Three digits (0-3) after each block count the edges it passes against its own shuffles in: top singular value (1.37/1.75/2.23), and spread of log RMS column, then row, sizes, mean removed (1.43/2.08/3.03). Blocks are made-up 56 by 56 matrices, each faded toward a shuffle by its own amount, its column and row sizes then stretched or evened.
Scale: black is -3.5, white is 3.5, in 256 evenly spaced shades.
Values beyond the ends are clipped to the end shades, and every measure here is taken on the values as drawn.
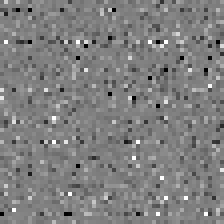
0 1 1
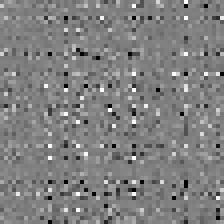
1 2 2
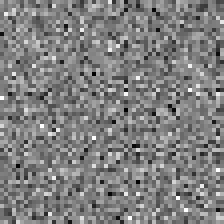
2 1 0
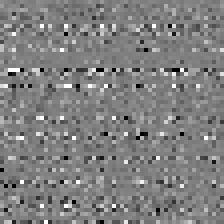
2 1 3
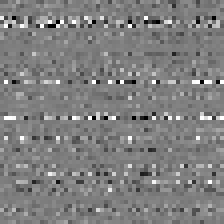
2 0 3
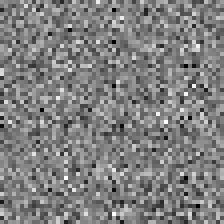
1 1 1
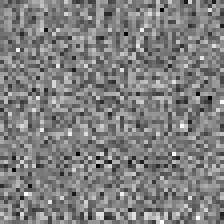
2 0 1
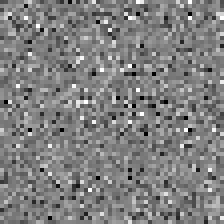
0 0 1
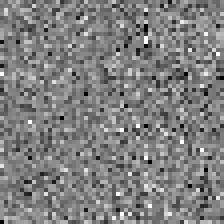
0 1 0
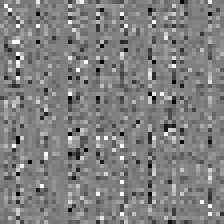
2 3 0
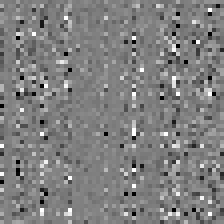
0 3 1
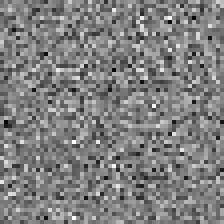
1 0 1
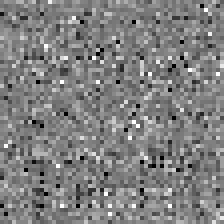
2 0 1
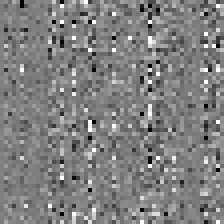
1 3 1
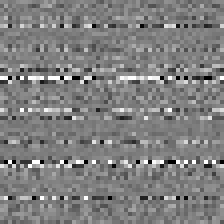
3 0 3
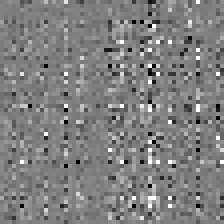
1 3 2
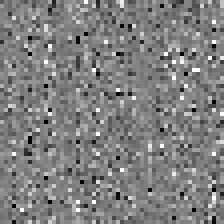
0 2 0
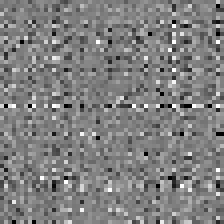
3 2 2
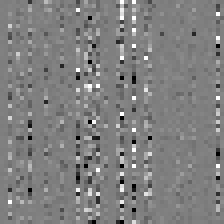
1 3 0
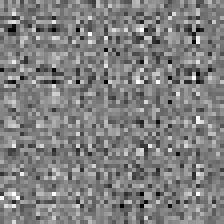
3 2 2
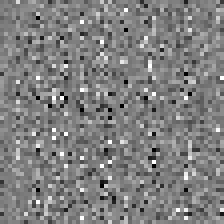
0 2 0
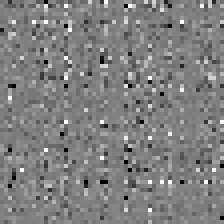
1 2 1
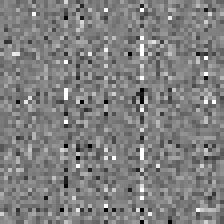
2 2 1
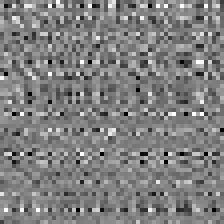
3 0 3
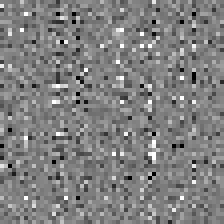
1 2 1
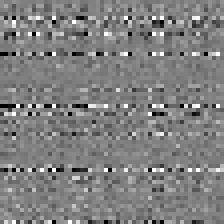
3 1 3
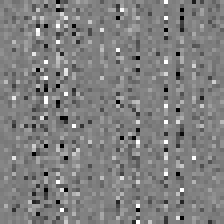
0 3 0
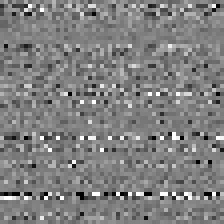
2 0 3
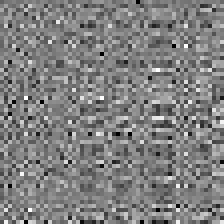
3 1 2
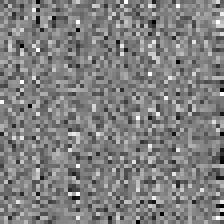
2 2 0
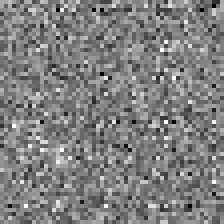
0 1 1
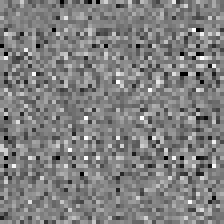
2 1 2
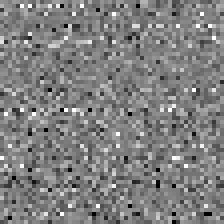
0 0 2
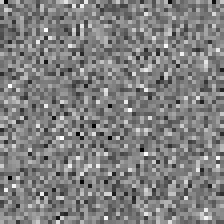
1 0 0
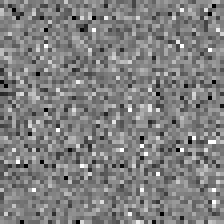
0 0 1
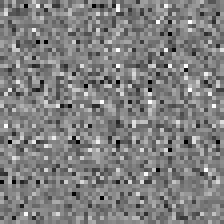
0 0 2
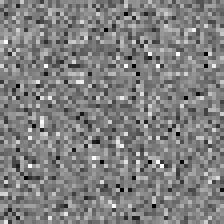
1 0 1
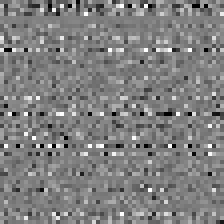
2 0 3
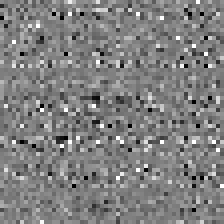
1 1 2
